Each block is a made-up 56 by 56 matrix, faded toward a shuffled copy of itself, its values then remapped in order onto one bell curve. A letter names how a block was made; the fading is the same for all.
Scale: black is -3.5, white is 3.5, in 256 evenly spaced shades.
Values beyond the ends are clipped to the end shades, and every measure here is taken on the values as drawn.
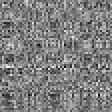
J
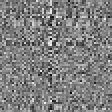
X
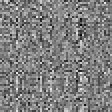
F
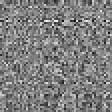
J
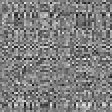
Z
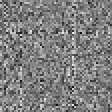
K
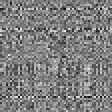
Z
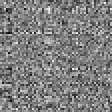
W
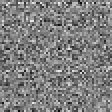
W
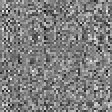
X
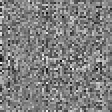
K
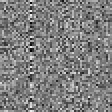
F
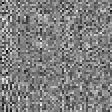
F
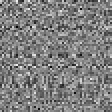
J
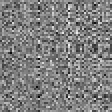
F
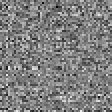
W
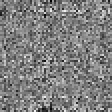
K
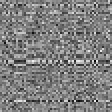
Z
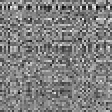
Z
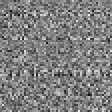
W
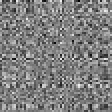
Z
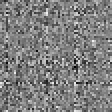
K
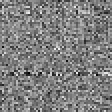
W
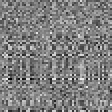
Z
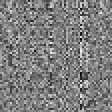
F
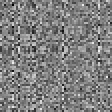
F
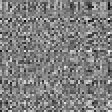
Z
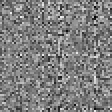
K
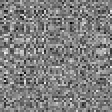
J
